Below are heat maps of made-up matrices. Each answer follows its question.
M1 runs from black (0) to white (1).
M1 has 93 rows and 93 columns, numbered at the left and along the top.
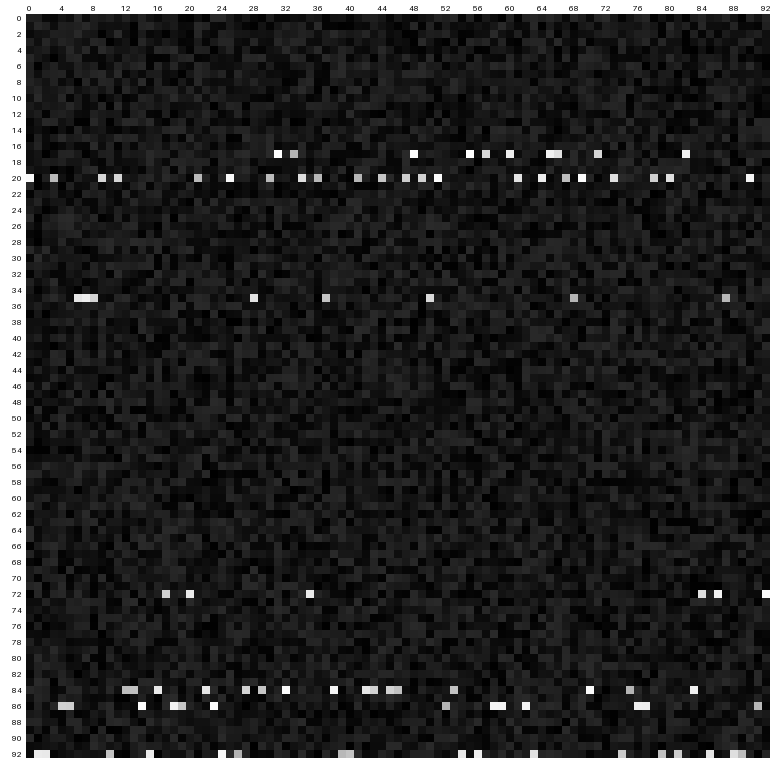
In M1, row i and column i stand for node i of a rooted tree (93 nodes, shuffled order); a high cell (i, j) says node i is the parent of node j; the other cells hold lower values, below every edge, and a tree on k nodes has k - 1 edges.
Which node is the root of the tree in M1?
72
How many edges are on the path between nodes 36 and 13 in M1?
4
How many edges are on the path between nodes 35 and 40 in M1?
3
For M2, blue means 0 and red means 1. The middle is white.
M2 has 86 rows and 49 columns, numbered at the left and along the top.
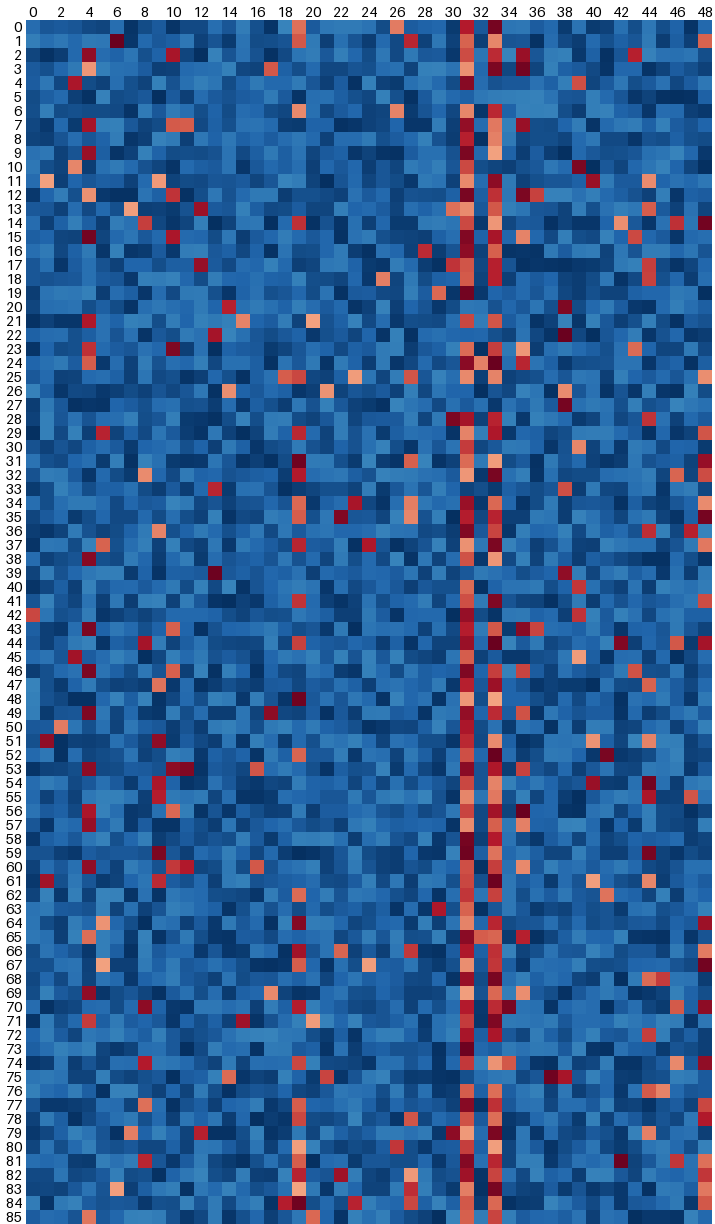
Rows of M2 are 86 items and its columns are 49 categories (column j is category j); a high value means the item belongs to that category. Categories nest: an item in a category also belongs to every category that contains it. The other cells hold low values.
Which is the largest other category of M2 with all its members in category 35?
10
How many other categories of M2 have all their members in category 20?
1
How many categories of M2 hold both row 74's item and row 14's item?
6
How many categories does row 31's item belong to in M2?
5
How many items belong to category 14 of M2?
3
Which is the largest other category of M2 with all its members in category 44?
9
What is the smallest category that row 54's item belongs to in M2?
40
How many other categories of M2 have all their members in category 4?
10
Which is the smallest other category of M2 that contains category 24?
5
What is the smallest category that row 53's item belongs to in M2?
16
